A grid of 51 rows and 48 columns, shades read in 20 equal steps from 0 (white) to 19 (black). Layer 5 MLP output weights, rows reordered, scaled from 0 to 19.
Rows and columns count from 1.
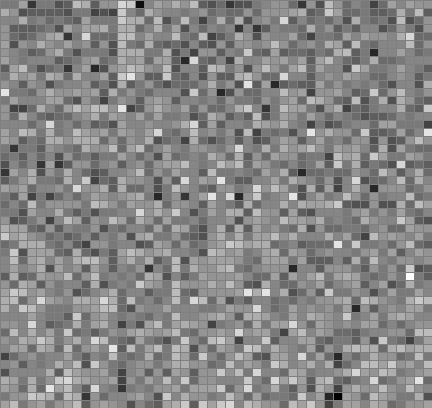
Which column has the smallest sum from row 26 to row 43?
20
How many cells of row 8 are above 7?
34
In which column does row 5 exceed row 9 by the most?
24
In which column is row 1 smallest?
14
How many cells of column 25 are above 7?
33
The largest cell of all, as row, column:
50, 38
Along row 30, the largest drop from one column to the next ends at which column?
42
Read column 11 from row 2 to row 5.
14 10 7 11
